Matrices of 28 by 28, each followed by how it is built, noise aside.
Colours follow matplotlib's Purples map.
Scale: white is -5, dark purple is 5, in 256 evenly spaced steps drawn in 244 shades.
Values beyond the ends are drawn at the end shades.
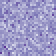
noise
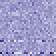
uneven rows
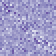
banded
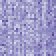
blocks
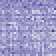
blocks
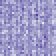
blocks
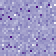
sparse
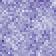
smooth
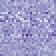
uneven rows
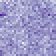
smooth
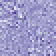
block diagonal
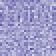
blocks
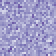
noise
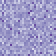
blocks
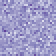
noise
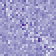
banded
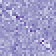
banded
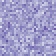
noise
